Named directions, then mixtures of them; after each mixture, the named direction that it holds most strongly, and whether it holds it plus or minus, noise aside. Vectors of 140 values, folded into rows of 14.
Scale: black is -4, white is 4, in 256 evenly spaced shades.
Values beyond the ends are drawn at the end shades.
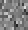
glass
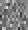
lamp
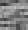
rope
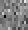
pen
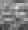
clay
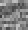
rope, minus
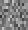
lamp, plus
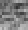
clay, minus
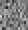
lamp, minus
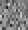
lamp, minus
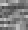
rope, minus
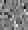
glass, minus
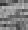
rope, plus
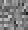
glass, plus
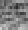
clay, minus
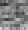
clay, minus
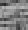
rope, plus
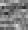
rope, minus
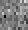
pen, plus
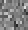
glass, plus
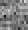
pen, plus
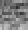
clay, minus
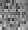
lamp, minus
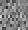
lamp, minus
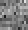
pen, plus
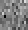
pen, plus
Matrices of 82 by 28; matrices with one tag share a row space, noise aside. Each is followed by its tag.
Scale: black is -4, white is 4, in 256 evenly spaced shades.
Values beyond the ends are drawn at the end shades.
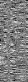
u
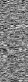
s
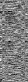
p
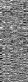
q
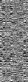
q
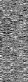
q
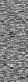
s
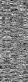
q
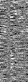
u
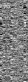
q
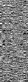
q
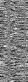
u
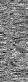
u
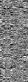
q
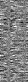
u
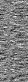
u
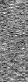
s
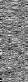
p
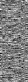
p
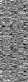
q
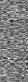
s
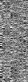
q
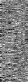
p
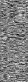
s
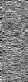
p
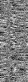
u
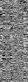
q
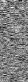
s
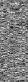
s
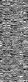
q
